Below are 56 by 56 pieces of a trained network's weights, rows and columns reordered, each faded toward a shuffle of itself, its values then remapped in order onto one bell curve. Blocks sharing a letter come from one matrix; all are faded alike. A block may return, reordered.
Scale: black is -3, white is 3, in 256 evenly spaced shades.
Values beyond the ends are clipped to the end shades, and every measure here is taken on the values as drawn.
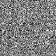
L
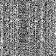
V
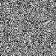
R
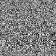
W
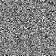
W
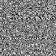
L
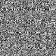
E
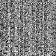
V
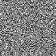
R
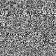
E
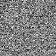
W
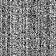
V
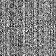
V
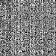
V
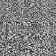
E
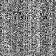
V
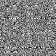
E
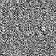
R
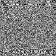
E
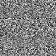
L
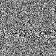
W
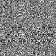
L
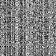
V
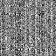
V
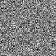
R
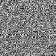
L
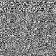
E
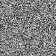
W
